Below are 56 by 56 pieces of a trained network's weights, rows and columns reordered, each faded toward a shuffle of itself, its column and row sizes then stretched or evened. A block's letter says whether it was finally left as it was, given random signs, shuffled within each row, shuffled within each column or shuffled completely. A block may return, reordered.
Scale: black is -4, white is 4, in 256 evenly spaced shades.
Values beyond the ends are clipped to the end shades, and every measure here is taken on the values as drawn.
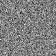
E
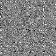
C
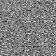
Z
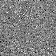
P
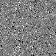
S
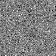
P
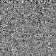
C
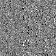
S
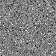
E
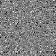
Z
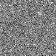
P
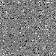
C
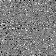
P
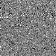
C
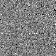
C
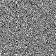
S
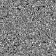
P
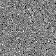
S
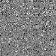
Z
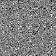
Z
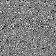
P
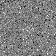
E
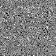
C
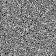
E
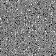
S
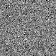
S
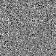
C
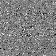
P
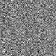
Z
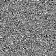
P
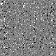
Z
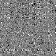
Z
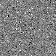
S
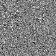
S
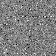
P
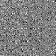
Z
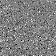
P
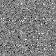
P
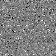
P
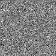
C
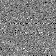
P
